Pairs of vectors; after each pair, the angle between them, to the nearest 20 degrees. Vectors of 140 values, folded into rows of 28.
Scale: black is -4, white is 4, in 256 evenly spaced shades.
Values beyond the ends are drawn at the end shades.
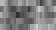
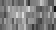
140 degrees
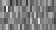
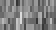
80 degrees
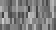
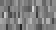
60 degrees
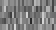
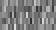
20 degrees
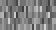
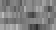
80 degrees
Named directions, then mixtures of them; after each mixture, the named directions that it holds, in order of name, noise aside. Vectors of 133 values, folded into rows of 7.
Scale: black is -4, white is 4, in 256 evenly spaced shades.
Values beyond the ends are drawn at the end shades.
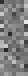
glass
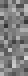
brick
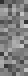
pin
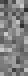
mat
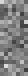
pin.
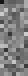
glass, pin.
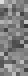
pin.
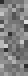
glass.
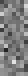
brick, glass.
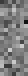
brick, pin.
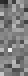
brick, mat, pin.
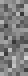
brick, pin.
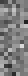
brick, pin.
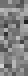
brick, mat, pin.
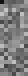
glass, pin.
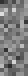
brick, glass, pin.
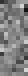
brick, mat, pin.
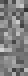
mat.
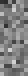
brick, mat, pin.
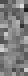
brick, mat.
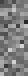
brick, pin.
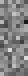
brick, glass.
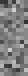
brick, mat, pin.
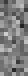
mat.
